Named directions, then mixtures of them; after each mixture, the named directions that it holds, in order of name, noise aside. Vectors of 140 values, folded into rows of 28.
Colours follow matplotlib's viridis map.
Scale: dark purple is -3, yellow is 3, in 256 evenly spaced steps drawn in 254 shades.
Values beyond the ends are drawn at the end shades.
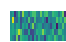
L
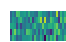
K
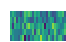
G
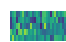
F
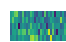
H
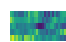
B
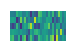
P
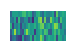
B, G, K.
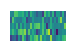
B, H.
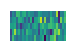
K.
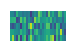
P.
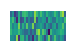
G, H, L.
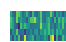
F, G, P.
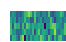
G.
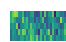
H.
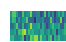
F, G, H.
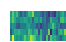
B, H, K.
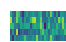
F.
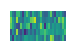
F.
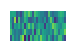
G.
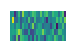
L.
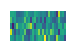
G, K, P.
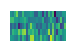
H, P.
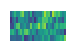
B, F.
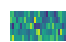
B, G, P.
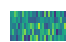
B, G, H.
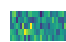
F, G, H.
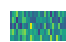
F, H, P.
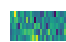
H, L, P.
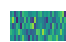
G, L, P.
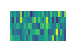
H, L, P.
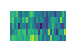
B, H.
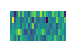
L.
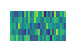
B, H.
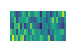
B, F, G.
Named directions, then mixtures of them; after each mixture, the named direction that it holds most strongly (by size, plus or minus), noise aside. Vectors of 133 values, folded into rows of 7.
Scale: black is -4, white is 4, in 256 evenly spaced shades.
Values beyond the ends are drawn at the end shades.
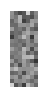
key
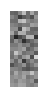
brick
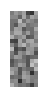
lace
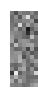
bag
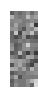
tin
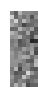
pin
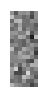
pin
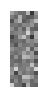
key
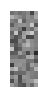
tin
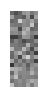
brick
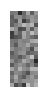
pin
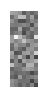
brick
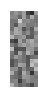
lace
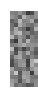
lace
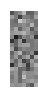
brick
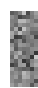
brick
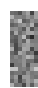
key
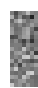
key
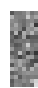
tin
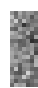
pin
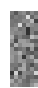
bag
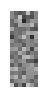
key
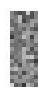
key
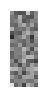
key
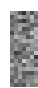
brick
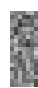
lace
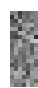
pin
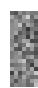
bag
